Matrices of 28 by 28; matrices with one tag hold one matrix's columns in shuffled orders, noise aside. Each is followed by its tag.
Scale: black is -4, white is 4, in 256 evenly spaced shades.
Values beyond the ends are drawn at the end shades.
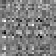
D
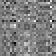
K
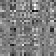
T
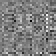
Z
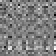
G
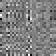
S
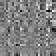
T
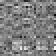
G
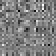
T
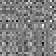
K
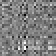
G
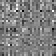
T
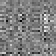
Z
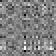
G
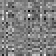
S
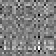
G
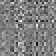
K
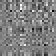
T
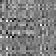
D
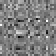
D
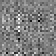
Z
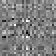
D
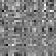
T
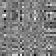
S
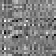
D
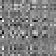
D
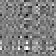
G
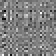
S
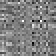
K
